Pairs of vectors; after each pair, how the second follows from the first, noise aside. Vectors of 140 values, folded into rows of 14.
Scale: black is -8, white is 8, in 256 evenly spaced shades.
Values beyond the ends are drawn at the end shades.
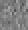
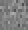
sign-scrambled.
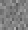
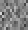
wrapped around, scaled up.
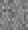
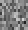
reversed, negated, scaled up.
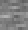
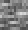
reversed, scaled up.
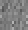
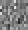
wrapped around, scaled up.
